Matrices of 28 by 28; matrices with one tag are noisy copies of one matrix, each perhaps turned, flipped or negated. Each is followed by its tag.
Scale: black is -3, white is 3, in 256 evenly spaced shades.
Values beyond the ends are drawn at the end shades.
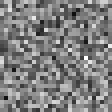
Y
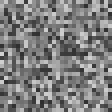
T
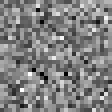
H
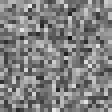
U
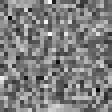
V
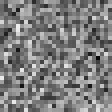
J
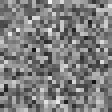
H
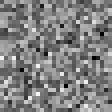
H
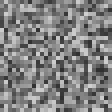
Y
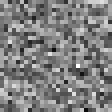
J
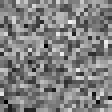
J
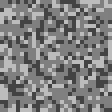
H
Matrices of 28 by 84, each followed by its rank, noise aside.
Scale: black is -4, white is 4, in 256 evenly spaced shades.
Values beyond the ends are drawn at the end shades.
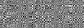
four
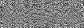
eight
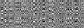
three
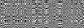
three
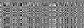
two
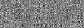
eight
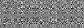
four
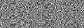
eight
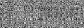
eight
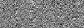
eight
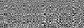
four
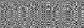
four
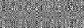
four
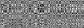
three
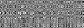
four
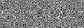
eight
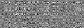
six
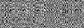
four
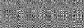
four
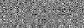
six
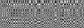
two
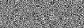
six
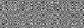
three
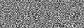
eight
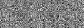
eight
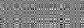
two
